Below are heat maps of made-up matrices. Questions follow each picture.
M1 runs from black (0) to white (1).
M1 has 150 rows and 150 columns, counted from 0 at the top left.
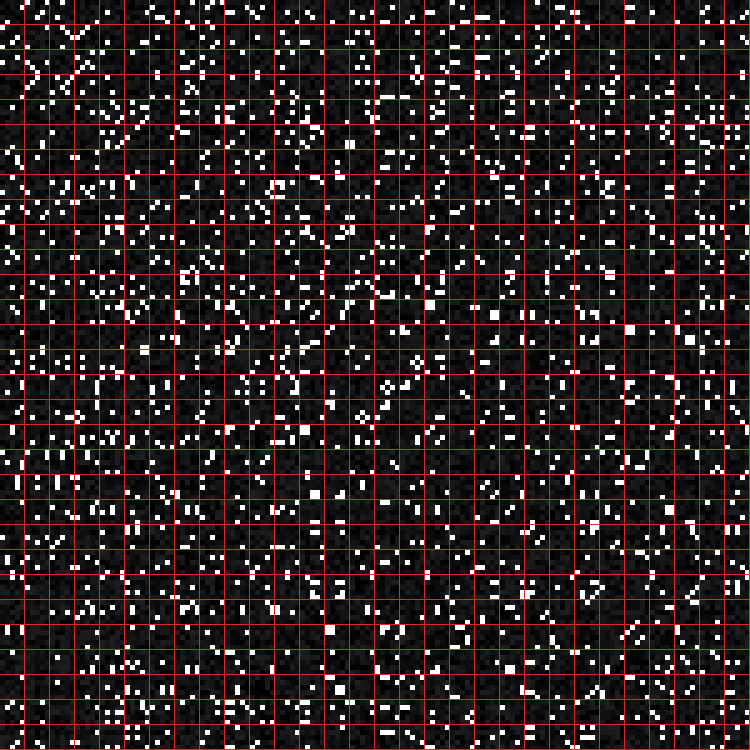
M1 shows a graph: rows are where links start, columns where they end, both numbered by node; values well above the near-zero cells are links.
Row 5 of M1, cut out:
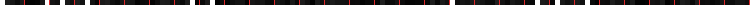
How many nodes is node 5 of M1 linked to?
10
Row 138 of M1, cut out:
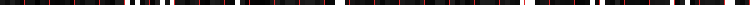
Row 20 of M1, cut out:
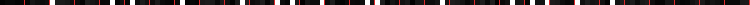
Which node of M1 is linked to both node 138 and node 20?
node 106
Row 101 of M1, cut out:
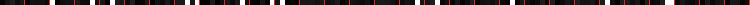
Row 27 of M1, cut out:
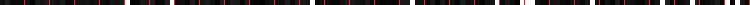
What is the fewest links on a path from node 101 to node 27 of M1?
3
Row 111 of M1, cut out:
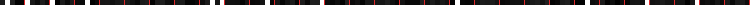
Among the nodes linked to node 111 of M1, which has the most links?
node 64
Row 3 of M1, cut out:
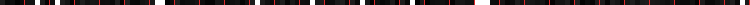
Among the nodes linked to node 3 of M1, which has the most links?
node 62
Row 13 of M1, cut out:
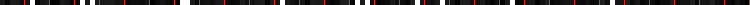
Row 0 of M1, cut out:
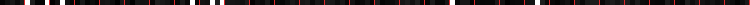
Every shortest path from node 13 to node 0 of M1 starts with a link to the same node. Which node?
node 122
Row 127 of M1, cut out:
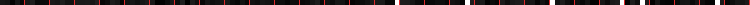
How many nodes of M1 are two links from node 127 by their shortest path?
6
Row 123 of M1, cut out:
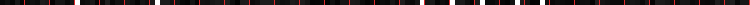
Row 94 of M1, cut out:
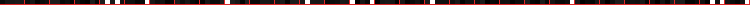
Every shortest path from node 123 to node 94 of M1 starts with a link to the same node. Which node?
node 15
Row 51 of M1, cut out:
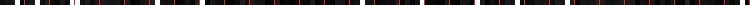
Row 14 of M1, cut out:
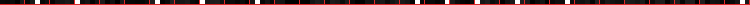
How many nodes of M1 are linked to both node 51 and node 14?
8
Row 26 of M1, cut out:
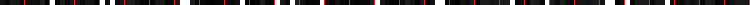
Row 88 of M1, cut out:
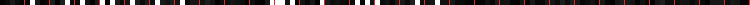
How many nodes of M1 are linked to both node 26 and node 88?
8
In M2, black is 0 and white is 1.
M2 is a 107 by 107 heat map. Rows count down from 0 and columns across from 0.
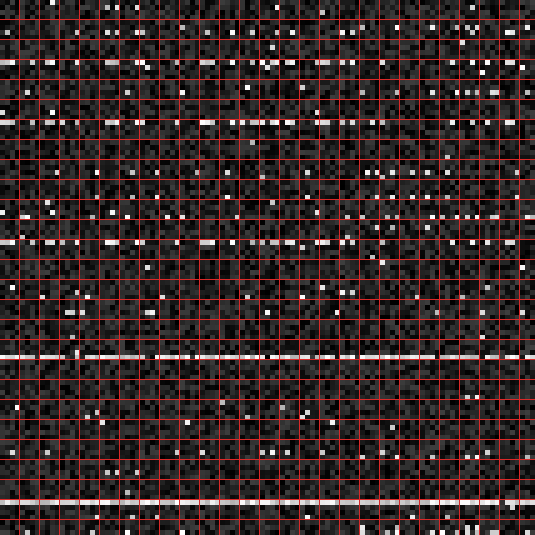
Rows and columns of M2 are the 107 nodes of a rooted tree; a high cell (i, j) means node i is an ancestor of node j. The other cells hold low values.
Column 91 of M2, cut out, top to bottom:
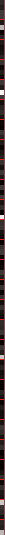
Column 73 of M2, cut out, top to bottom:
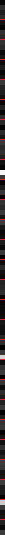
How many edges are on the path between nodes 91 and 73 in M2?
7
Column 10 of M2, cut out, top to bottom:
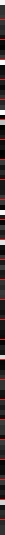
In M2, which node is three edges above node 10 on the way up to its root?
42
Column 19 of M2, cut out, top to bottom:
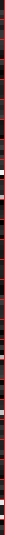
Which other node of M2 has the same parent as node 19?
61
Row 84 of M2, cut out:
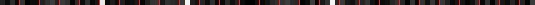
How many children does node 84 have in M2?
3
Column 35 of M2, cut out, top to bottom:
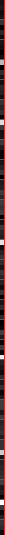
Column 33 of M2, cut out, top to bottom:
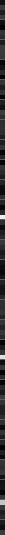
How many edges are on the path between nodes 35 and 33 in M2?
7
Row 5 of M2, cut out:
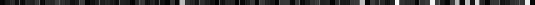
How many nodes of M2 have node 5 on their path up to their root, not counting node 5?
8
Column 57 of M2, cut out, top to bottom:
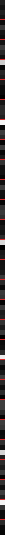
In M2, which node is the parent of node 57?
90
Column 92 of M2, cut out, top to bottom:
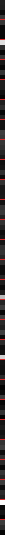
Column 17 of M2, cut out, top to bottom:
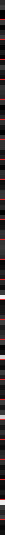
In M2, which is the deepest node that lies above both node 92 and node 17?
59
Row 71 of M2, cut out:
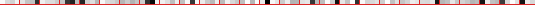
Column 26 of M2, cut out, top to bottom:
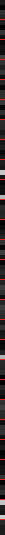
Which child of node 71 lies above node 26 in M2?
34
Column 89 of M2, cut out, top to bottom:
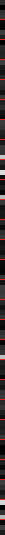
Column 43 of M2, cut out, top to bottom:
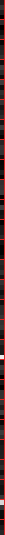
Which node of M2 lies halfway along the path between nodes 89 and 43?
39
